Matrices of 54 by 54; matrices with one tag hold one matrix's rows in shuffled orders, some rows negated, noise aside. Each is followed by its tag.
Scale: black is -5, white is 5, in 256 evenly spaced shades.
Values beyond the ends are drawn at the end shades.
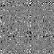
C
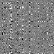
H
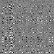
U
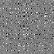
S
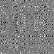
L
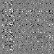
U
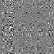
U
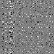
U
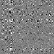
U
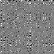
C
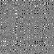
L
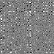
C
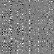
H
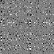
C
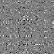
S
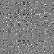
S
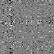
U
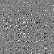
S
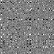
C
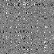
S
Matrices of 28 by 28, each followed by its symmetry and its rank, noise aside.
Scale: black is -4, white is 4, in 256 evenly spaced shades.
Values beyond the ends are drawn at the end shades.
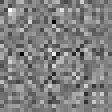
symmetric, rank four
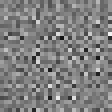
antisymmetric, rank four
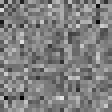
symmetric, rank four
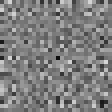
symmetric, rank four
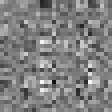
no symmetry, rank three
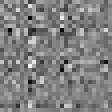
no symmetry, rank three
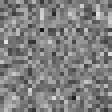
no symmetry, rank five
